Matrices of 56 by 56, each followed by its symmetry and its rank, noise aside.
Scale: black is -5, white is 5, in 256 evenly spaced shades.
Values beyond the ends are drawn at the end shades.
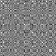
symmetric, rank three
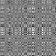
no symmetry, rank two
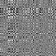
antisymmetric, rank two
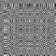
antisymmetric, rank two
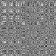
symmetric, rank three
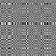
no symmetry, rank one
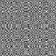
antisymmetric, rank two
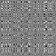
symmetric, rank two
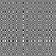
no symmetry, rank one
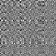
antisymmetric, rank two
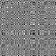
symmetric, rank three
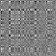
symmetric, rank one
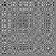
symmetric, rank three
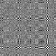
symmetric, rank one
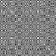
symmetric, rank three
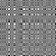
symmetric, rank one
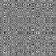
no symmetry, rank three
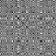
symmetric, rank three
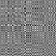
antisymmetric, rank two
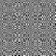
antisymmetric, rank two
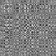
symmetric, rank two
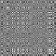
symmetric, rank two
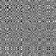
symmetric, rank two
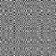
no symmetry, rank three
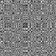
symmetric, rank three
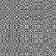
symmetric, rank three
